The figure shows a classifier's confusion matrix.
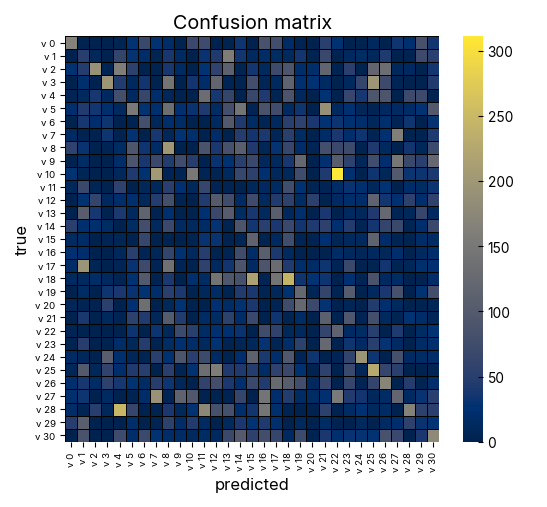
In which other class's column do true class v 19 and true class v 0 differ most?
v 23
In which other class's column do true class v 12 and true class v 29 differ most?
v 25
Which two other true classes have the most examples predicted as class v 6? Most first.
v 20, v 13
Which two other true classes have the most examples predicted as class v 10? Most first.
v 27, v 0
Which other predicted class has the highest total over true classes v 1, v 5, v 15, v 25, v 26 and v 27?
v 21
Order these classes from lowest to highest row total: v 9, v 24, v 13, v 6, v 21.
v 6, v 21, v 13, v 24, v 9
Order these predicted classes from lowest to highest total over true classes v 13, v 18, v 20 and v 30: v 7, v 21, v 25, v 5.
v 7, v 5, v 21, v 25
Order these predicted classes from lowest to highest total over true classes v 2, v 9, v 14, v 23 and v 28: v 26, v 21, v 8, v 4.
v 8, v 26, v 21, v 4
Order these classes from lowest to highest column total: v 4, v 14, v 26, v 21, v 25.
v 4, v 26, v 14, v 21, v 25
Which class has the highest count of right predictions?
v 18
